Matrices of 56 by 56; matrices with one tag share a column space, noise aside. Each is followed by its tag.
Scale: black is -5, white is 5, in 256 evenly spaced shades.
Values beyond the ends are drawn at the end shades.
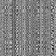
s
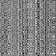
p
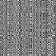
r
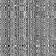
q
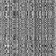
q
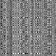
p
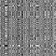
q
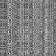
p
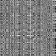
r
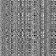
r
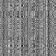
q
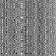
p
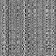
s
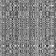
q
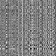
s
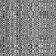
q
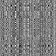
q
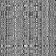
q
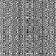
p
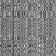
q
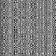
p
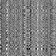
s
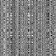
r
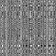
q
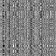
q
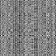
r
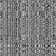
q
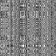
q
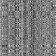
q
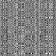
p
